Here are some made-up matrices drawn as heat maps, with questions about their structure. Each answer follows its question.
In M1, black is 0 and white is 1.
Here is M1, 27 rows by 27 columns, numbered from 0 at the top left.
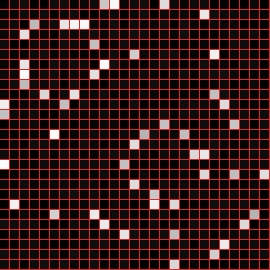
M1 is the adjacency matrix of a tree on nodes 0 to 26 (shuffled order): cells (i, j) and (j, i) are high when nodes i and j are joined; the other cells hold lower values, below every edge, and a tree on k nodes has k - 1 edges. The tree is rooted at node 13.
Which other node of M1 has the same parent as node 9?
25
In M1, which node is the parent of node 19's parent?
20
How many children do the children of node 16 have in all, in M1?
1
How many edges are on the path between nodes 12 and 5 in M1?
9
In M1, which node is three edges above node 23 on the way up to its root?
0
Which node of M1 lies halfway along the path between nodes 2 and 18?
21
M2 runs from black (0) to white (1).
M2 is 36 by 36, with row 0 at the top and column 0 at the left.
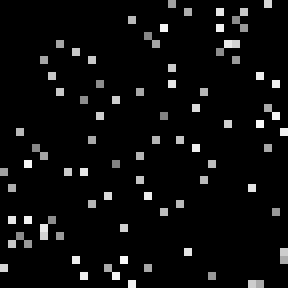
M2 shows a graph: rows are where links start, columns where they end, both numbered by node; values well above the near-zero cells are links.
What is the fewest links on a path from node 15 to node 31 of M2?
3
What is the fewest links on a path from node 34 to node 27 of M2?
4
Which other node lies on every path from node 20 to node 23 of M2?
node 3
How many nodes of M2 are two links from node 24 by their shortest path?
2
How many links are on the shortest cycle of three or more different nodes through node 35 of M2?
8
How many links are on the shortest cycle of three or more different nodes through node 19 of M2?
5
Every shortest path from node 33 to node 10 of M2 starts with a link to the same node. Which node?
node 0
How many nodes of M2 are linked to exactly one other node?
2
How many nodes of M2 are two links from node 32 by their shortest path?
4
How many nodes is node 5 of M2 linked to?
4
